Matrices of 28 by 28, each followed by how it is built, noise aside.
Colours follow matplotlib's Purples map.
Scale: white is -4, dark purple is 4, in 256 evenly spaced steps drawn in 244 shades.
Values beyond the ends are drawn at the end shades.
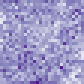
smooth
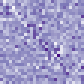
block diagonal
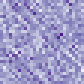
Toeplitz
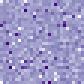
sparse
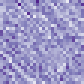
Toeplitz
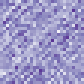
Hankel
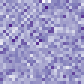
Hankel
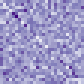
diagonal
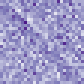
Toeplitz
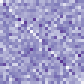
diagonal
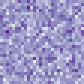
noise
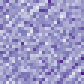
Hankel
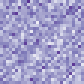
Hankel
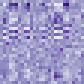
low rank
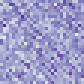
Toeplitz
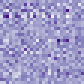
low rank
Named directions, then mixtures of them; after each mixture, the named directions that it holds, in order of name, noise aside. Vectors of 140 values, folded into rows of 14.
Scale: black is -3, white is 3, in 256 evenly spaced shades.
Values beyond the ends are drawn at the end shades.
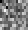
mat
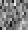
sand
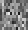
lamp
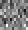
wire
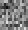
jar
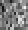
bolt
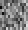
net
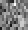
bolt, lamp, sand.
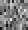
sand, wire.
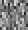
jar, net, sand.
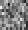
net.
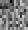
bolt, jar, wire.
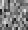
lamp, wire.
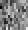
bolt, net, wire.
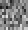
jar, net, wire.
